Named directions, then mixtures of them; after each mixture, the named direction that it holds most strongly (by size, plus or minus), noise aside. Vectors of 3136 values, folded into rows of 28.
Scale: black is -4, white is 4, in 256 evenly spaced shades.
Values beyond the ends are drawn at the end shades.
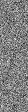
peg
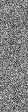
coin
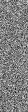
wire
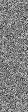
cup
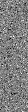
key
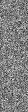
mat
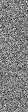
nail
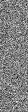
coin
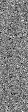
key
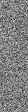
nail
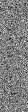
key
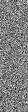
wire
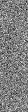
nail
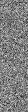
cup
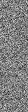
nail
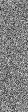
cup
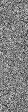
cup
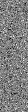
key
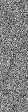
peg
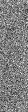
wire
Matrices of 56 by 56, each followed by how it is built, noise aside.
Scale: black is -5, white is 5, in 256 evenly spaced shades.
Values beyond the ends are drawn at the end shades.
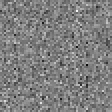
uneven columns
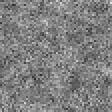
smooth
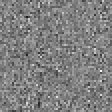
uneven columns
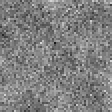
smooth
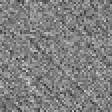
Toeplitz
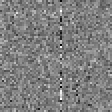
uneven columns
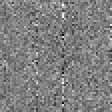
uneven columns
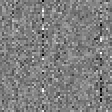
uneven columns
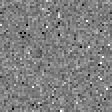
sparse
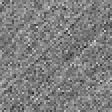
Hankel
